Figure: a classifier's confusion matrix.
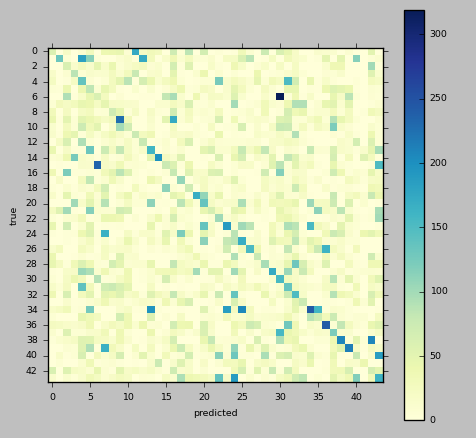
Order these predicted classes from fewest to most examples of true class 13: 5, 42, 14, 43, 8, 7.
14, 8, 42, 7, 43, 5
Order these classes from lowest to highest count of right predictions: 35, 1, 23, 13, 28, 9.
35, 28, 1, 13, 23, 9
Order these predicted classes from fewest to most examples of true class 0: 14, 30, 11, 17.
17, 14, 30, 11
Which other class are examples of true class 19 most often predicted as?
20
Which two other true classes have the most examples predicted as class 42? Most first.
38, 2
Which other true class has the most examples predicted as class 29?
42
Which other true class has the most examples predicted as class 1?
21
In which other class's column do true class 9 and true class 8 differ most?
16
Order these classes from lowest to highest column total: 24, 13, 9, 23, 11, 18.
11, 23, 18, 13, 9, 24
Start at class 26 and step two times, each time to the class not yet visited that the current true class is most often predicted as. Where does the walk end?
31
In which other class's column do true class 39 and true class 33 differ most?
7
